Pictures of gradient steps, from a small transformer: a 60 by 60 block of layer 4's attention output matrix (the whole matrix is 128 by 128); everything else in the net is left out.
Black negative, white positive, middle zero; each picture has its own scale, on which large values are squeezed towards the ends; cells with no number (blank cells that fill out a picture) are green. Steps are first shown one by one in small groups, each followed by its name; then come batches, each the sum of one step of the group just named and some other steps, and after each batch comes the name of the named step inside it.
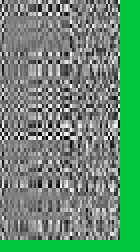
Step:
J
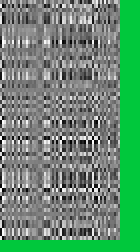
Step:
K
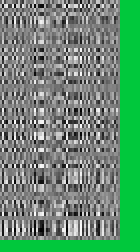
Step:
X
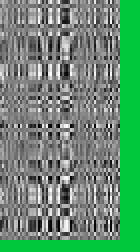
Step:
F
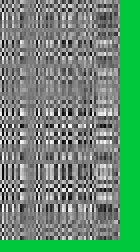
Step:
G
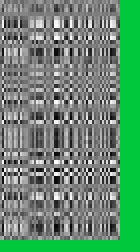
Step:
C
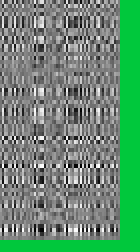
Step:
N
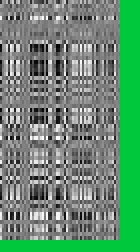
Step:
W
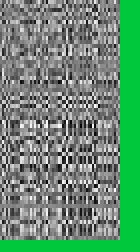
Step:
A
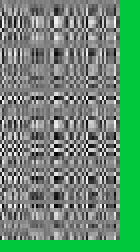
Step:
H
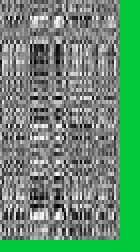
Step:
W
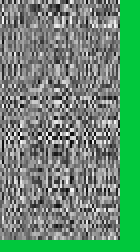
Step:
J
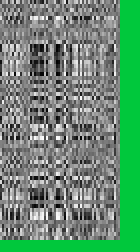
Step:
W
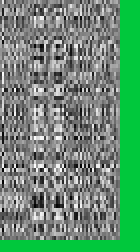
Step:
N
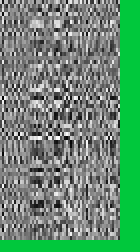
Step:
J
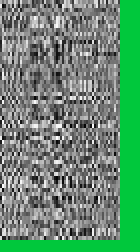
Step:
K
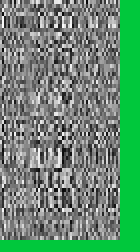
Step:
X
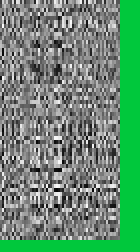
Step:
A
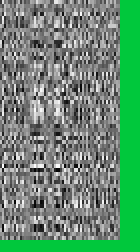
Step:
N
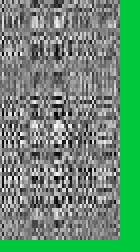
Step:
G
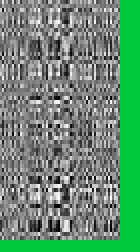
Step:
F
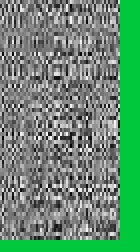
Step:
J
